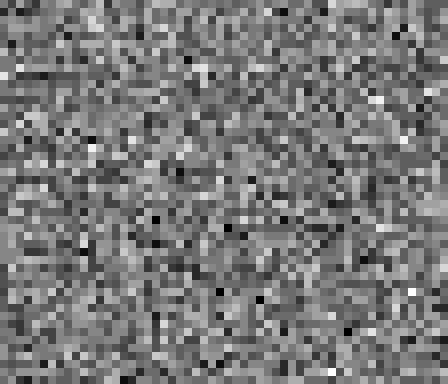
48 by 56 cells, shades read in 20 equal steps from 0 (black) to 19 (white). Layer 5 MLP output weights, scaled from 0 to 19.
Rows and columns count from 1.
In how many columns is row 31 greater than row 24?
21
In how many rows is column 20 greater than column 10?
22
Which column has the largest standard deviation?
42
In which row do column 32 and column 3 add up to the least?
23
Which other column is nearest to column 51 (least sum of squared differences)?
55
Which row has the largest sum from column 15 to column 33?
9
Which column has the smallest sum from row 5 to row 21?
53
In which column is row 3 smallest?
39
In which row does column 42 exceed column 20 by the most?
40
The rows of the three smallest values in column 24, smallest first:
8, 31, 17
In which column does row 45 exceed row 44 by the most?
4
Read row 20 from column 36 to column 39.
12 6 11 9
